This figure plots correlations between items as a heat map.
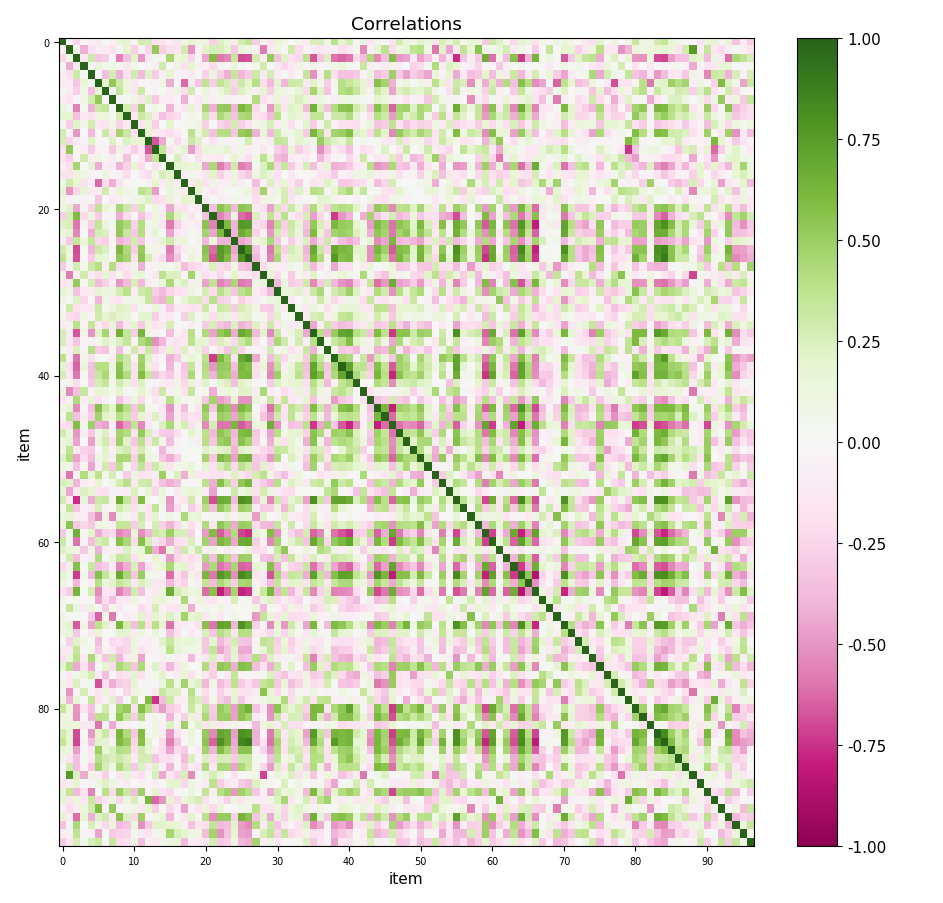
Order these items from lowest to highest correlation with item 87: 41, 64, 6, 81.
6, 41, 81, 64
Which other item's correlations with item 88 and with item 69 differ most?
28
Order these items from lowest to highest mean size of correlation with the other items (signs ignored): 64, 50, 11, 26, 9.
9, 11, 50, 26, 64
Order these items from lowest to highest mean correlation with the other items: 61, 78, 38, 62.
78, 61, 62, 38
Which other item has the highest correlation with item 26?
84
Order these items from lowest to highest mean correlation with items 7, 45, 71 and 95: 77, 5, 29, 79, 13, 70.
77, 29, 79, 13, 70, 5
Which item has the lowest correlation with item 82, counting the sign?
5
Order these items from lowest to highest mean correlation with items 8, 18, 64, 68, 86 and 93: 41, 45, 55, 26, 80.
41, 45, 80, 26, 55
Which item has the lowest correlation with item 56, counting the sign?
66
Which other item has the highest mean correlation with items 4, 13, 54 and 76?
46
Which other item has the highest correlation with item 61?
91
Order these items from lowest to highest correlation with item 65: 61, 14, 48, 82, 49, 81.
82, 14, 61, 49, 48, 81
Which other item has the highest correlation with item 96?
27
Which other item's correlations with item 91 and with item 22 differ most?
70
